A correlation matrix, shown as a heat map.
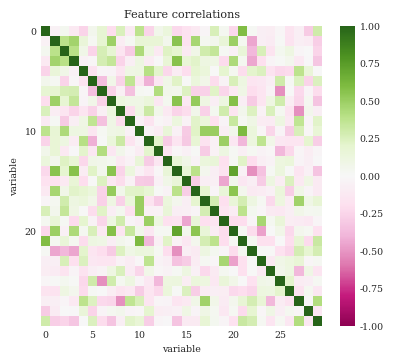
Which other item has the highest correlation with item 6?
12
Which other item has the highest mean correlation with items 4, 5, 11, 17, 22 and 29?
27
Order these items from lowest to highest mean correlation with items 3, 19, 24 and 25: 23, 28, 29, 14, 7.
29, 28, 23, 14, 7
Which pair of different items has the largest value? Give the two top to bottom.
14, 20
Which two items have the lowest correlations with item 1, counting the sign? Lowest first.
22, 29
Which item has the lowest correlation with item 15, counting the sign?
19
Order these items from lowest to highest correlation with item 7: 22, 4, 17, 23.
22, 23, 4, 17
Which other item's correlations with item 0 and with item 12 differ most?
21
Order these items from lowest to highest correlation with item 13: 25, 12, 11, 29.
11, 12, 29, 25
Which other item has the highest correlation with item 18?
10
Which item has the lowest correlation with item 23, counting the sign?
20
